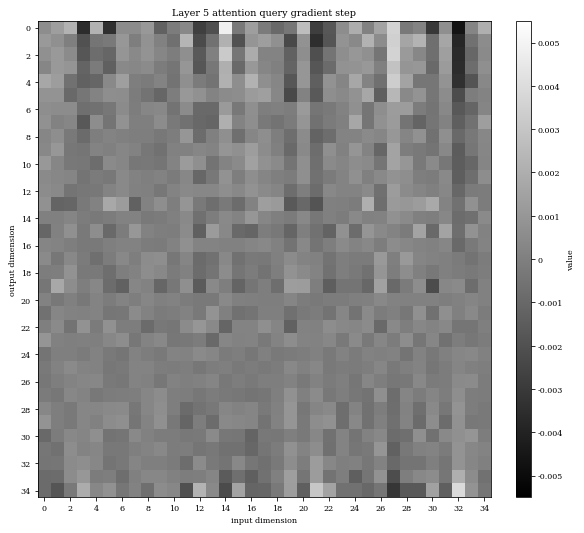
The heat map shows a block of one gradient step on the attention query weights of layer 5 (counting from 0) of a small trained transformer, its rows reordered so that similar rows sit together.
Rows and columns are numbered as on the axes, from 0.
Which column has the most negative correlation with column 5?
2
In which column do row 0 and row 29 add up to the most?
14
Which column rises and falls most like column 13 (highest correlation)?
3
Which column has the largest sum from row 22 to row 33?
32
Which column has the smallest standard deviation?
10
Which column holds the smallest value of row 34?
27
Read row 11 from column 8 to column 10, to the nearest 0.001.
0 0 0
